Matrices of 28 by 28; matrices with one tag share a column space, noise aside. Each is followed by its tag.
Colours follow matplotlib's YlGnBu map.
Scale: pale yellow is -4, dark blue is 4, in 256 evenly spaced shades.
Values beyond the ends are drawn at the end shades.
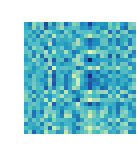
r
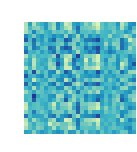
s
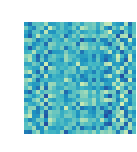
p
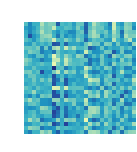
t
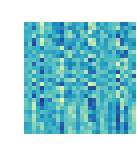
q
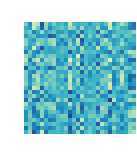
r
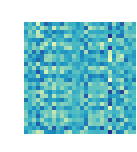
p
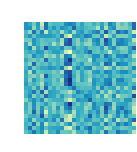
r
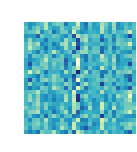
s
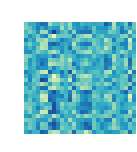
s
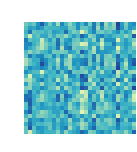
s
